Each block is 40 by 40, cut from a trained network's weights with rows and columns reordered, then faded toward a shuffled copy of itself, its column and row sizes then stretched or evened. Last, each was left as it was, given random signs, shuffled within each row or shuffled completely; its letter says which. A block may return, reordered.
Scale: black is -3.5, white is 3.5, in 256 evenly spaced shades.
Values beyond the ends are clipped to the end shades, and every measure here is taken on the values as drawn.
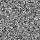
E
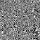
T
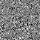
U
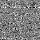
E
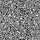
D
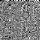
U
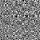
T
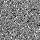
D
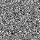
E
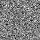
E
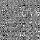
T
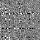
U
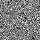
D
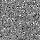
D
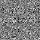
U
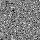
D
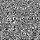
U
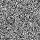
D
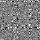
U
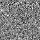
E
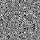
T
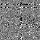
U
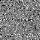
E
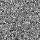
E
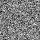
D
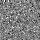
D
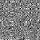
T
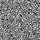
D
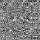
T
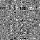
T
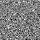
E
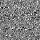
E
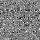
E
